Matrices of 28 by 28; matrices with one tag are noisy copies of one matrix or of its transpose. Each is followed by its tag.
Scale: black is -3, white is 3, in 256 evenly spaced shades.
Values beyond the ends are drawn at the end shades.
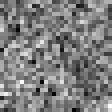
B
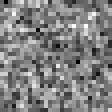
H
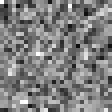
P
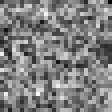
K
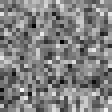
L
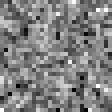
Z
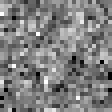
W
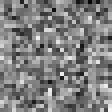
L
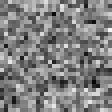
L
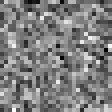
K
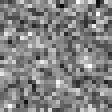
Z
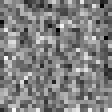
K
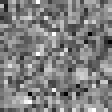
P
